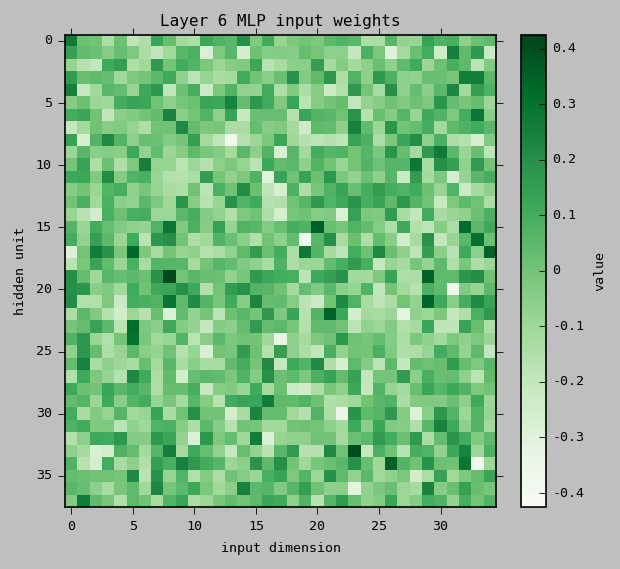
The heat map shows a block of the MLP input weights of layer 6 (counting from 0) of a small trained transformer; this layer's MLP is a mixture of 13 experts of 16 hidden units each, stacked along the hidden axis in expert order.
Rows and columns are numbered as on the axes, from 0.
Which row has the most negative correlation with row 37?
2
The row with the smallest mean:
22
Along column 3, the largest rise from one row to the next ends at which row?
34
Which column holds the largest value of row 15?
20
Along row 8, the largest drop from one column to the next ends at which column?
1
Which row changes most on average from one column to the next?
33
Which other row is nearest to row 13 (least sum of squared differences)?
12
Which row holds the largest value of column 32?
15
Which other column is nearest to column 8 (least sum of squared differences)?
32
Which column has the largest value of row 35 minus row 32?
16
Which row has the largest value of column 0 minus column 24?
0
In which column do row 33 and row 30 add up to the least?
13
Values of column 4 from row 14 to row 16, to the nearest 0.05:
0 -0.05 -0.1
